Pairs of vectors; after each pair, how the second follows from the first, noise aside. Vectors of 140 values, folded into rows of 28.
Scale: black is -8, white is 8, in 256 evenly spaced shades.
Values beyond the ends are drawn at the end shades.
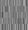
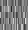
wrapped around, scaled up.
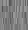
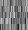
reversed, scaled up.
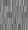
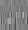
wrapped around, negated, partly zeroed.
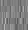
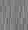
shrunk.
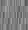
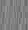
shrunk.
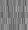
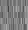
copied.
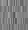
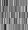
wrapped around, scaled up.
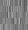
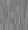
shrunk.
